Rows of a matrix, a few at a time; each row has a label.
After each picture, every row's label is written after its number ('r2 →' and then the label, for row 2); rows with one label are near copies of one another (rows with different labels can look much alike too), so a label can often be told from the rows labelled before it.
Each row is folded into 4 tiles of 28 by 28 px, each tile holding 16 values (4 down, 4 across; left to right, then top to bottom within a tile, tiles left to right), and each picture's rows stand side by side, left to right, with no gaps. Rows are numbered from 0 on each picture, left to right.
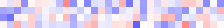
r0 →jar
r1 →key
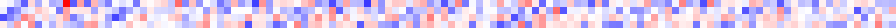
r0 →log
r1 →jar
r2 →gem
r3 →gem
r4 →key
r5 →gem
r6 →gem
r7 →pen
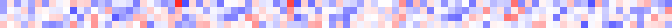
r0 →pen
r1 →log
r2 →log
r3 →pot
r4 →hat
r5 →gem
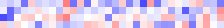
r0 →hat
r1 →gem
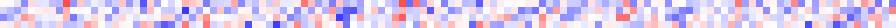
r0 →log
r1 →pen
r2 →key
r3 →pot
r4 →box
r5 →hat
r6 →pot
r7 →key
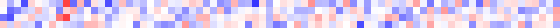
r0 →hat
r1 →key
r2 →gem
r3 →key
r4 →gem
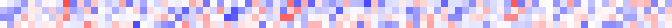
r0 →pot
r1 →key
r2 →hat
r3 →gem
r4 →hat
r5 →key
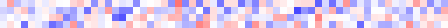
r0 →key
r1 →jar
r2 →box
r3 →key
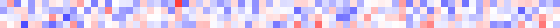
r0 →key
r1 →log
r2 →pen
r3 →jar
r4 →pen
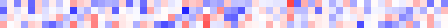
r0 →pen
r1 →pen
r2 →pot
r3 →key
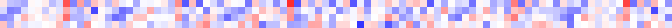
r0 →pot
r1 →jar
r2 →log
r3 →key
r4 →hat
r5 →pot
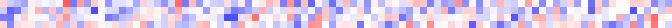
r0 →pot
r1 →log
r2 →jar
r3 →key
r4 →key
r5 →pen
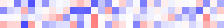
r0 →box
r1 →box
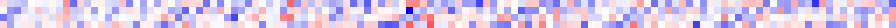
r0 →pot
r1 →key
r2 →hat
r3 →pen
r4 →gem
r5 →key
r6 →key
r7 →gem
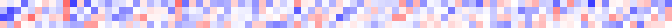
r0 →jar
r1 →log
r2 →pen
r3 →hat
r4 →gem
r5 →gem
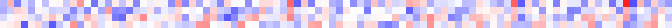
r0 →key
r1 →jar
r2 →jar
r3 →pen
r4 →log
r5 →log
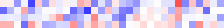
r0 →box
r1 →pot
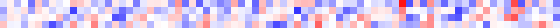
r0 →pen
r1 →jar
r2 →pen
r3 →log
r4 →hat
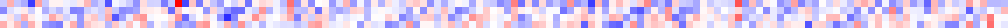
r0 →gem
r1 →log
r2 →jar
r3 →key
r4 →log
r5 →gem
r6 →pot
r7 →key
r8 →pen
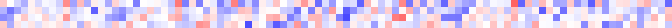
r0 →pot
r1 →jar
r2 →key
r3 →hat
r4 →pot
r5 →gem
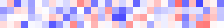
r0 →key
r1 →jar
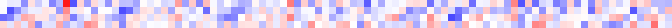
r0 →log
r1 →pot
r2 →pot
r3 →box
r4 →jar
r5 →pen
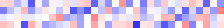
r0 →box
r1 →key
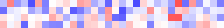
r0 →gem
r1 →hat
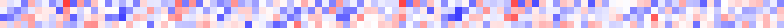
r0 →log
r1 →hat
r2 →key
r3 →pot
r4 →hat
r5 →box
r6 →gem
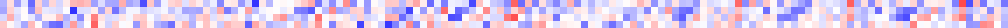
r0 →pen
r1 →gem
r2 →box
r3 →key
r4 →hat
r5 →key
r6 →pot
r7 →pot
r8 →jar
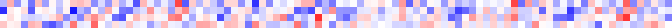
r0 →pen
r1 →hat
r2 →box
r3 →jar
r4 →pot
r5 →hat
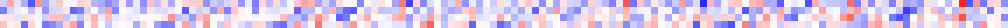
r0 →gem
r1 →pen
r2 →pen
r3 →jar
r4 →key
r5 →log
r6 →gem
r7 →hat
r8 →pot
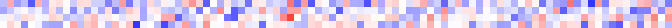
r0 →gem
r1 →key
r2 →hat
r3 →gem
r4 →key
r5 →gem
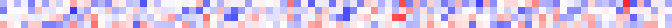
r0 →pen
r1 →box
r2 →jar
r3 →hat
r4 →gem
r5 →log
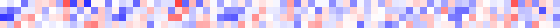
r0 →jar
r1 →hat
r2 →jar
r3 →key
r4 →pot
